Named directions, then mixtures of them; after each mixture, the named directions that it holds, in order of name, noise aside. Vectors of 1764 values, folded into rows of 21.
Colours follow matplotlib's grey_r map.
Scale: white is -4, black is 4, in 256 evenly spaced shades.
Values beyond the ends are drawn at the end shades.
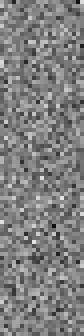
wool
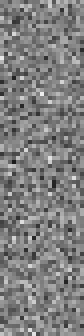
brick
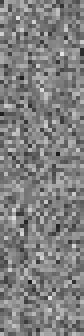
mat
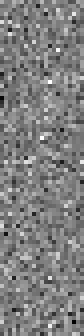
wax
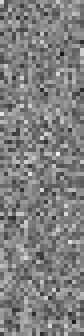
mat, wax.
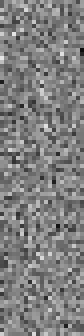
brick, mat.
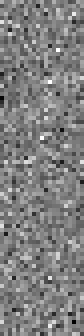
wax.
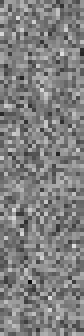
mat.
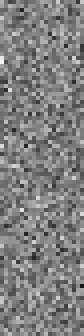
brick, wool.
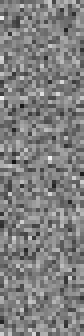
brick, wax.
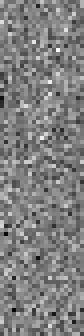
wax, wool.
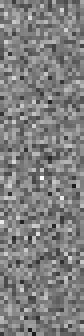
brick, wool.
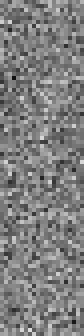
brick, wax.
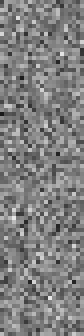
mat.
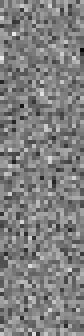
brick, mat.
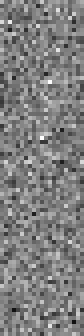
brick, wax.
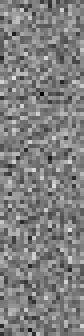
brick.
